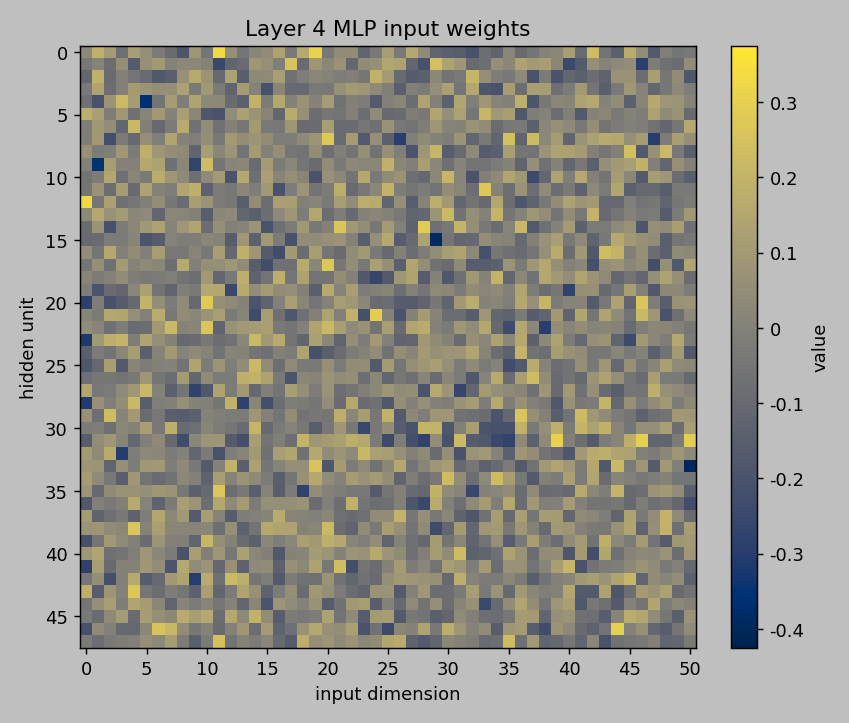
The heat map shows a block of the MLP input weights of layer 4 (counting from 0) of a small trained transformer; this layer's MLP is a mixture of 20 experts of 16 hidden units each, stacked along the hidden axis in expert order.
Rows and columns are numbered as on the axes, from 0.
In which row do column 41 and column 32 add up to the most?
30
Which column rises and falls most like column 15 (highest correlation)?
33
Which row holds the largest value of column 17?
1
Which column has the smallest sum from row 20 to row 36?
35
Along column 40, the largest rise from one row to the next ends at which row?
41
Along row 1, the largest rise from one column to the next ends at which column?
29
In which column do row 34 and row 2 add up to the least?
37
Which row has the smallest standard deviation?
6
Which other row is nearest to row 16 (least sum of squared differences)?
40
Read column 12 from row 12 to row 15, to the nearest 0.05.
-0.05 0.05 0 -0.15
